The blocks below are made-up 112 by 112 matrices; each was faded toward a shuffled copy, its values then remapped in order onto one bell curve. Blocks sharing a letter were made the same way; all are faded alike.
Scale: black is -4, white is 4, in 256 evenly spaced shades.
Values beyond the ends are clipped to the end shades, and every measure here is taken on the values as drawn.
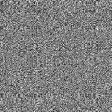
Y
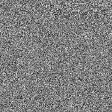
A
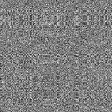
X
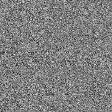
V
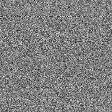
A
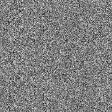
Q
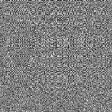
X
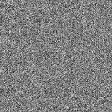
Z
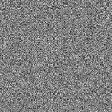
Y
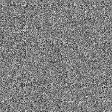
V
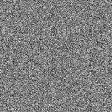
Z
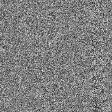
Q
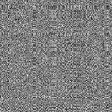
X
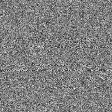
A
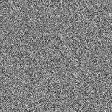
Z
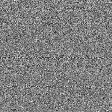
A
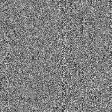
Q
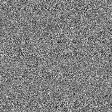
A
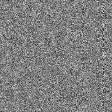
Q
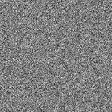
Z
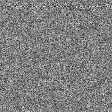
A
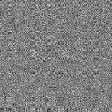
X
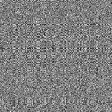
X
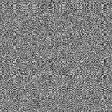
X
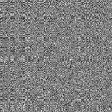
X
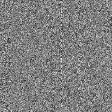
Q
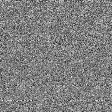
A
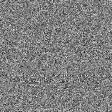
A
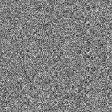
Y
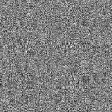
Y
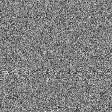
A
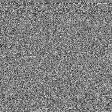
A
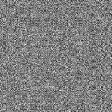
Y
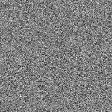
Z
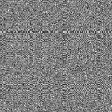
X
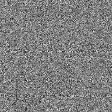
V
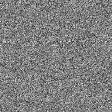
A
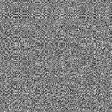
X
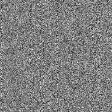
Q
